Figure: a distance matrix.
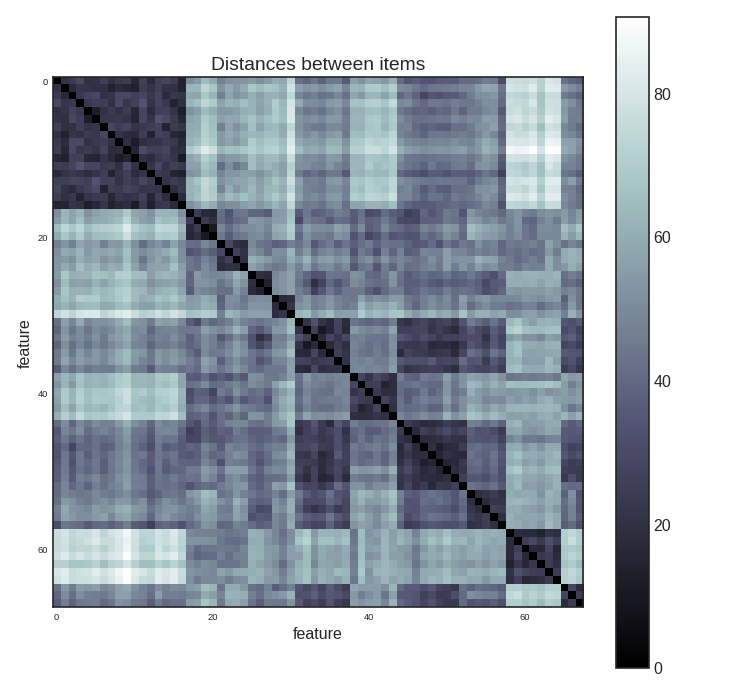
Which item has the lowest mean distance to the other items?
46
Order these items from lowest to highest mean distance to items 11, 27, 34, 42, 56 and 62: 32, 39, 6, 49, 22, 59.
49, 32, 22, 39, 6, 59
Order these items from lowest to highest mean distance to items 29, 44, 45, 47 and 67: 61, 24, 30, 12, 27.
12, 27, 24, 30, 61
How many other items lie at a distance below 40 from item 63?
6
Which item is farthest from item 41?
9
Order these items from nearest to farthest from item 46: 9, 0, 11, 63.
0, 11, 63, 9
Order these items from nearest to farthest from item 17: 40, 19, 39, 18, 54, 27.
19, 18, 40, 27, 39, 54
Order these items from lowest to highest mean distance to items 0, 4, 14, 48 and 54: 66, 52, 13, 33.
13, 52, 33, 66
